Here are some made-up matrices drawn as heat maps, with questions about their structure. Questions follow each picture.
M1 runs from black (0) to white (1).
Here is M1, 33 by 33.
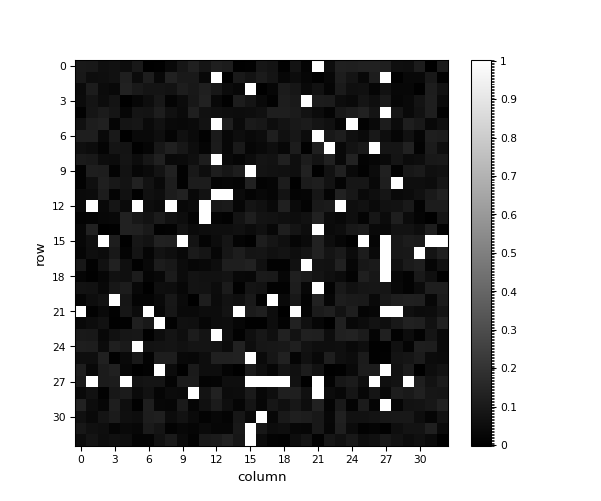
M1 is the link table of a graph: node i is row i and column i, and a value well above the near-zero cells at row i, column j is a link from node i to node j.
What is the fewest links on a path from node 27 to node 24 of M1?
4
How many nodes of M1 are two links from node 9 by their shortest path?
5
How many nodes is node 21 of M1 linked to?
6
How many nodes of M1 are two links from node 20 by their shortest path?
1
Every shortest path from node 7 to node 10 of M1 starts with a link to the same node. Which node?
node 26
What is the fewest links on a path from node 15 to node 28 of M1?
3
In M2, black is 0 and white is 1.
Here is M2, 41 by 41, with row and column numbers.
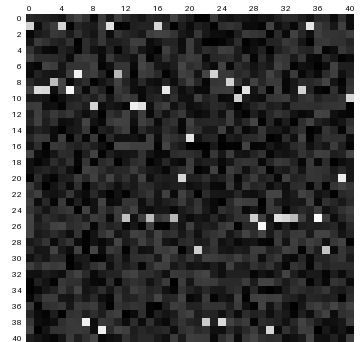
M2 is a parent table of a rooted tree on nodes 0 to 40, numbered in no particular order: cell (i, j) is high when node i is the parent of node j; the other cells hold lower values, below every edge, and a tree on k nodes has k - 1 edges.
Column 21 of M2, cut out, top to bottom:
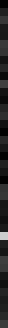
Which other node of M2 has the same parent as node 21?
37
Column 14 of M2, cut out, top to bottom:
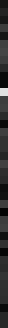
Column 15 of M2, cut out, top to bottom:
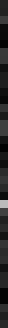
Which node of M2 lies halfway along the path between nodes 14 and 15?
8
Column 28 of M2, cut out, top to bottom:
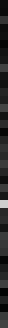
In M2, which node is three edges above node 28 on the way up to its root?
11
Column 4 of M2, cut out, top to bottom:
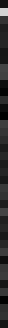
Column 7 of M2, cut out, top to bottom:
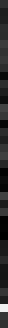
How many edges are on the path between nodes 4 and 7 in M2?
9
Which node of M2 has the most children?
25
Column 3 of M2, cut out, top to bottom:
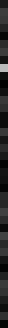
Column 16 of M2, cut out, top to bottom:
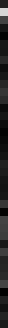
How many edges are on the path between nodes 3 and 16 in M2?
8
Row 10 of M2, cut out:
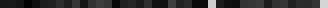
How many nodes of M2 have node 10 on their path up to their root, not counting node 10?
5
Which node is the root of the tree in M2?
38
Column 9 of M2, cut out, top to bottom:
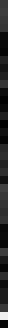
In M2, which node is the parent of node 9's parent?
20
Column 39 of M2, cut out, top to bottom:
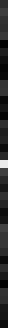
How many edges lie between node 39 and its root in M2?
7
